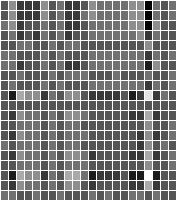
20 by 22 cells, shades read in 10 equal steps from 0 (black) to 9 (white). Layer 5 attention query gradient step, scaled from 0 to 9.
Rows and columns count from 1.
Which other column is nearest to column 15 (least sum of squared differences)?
13
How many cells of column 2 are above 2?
14
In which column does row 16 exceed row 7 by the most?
19
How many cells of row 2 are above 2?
16
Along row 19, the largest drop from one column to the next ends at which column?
20
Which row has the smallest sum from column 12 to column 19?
18
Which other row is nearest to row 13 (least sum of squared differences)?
17
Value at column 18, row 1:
5
